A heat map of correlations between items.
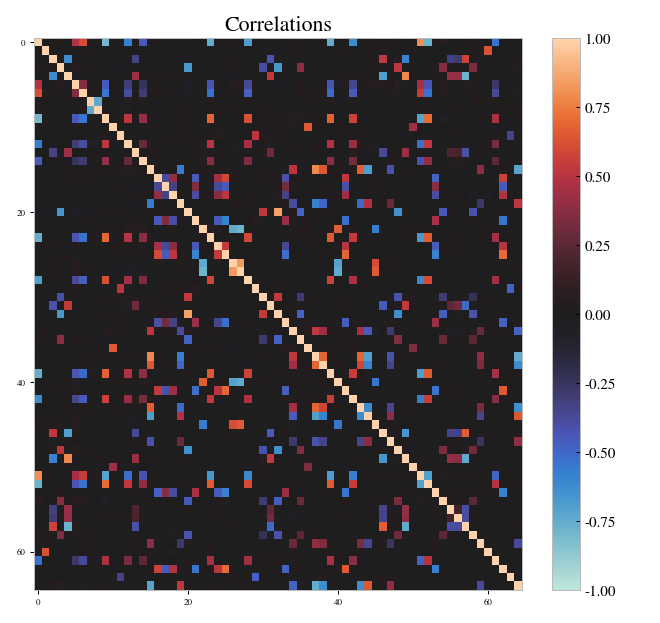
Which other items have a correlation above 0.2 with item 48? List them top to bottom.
3, 35, 54, 58
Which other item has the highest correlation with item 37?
15
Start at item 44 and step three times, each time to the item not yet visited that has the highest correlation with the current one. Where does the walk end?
47
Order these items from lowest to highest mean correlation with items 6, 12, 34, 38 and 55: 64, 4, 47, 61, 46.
64, 47, 46, 61, 4
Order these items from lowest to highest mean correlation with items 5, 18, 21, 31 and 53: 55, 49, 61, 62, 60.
62, 61, 60, 55, 49
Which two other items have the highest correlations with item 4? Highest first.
49, 31
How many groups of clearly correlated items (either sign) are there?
10
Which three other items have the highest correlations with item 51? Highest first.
0, 6, 5
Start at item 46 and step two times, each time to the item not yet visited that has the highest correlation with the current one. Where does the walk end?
2
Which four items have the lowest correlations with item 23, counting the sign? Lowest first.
0, 51, 6, 5
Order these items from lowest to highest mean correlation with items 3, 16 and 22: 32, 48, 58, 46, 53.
32, 53, 46, 58, 48
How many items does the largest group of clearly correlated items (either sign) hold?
13
